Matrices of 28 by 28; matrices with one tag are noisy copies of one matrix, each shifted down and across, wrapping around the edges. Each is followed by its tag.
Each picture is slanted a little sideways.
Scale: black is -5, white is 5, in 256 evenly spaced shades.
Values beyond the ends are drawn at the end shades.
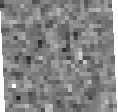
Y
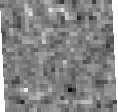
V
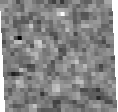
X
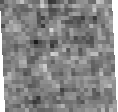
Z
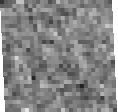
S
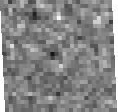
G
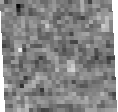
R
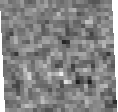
V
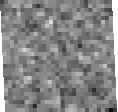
S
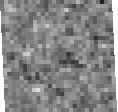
X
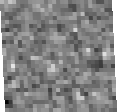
G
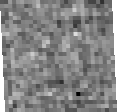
Z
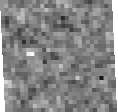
X
